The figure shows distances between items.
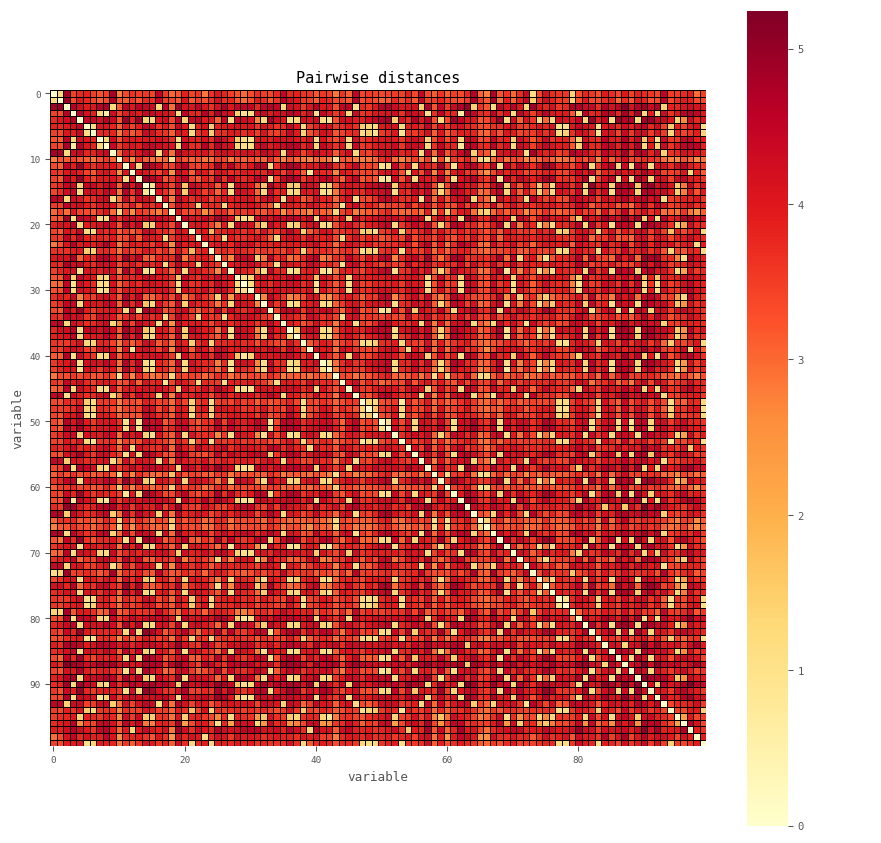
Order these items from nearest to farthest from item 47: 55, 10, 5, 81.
5, 10, 55, 81
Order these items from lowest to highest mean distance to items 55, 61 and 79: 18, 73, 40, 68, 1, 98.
68, 1, 73, 18, 98, 40
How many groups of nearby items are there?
12
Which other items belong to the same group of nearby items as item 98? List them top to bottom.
23
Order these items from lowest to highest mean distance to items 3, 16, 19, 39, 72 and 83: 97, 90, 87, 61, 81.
90, 97, 61, 81, 87
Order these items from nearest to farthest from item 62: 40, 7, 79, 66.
40, 7, 79, 66
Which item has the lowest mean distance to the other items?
10
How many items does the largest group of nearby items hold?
19
